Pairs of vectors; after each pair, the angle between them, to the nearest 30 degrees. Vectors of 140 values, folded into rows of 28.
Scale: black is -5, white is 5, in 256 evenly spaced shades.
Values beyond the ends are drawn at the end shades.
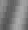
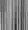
120 degrees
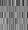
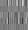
120 degrees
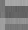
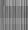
60 degrees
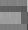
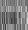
120 degrees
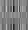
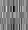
30 degrees
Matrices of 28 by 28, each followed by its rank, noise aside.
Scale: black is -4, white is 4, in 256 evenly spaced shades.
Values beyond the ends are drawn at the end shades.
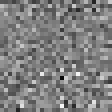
eight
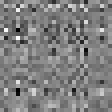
three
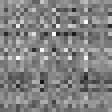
three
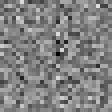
six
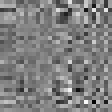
two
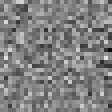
eight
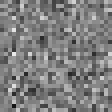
six
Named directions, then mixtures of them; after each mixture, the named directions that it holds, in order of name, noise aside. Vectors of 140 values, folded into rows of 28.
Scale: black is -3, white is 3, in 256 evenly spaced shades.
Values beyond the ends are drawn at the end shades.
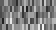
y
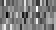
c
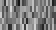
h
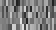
h, y.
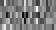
c.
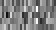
c, h.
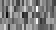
c, h.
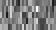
c, h.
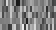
h, y.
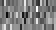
c.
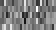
c.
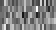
c, y.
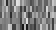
h, y.
